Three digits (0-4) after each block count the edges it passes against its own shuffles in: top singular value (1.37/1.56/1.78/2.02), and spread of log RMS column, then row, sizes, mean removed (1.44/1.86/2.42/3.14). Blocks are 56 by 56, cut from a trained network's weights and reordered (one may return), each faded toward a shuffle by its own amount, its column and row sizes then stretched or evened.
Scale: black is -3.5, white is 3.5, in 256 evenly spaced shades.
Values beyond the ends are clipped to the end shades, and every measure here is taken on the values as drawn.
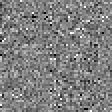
1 1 1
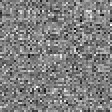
4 1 1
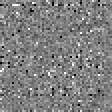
1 1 1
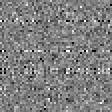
4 0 2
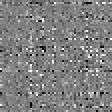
2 3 3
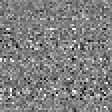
0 1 3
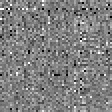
1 2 1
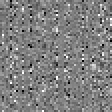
0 4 0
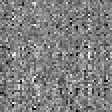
2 2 2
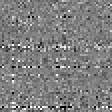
4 2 3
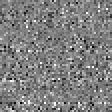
1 0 2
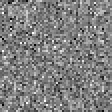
1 1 0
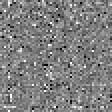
0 1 1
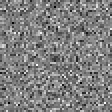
3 0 1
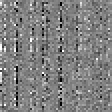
4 4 1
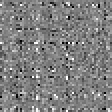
2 2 3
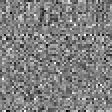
4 0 3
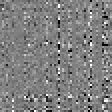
3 4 1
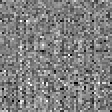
3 0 2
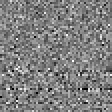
4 0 1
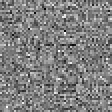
3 0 0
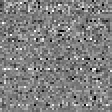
0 0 3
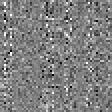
3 3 0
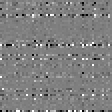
3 1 4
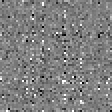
0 2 2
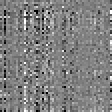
4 4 2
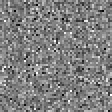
0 0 0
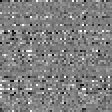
3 1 4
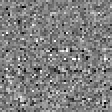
0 1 2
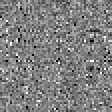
3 1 0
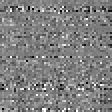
1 0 4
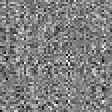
4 2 1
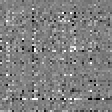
1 2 3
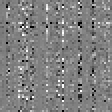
2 4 2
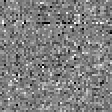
2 1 1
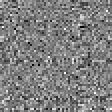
3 0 1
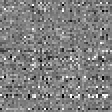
4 2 3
